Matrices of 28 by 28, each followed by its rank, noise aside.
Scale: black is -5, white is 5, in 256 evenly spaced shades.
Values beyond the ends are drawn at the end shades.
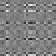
one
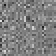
four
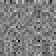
three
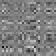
three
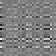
one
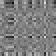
two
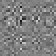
three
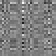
two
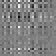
one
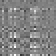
two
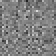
four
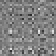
three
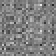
three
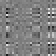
one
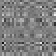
two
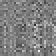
four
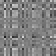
one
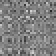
four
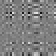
one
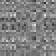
three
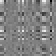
one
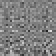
three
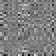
three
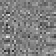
four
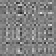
three
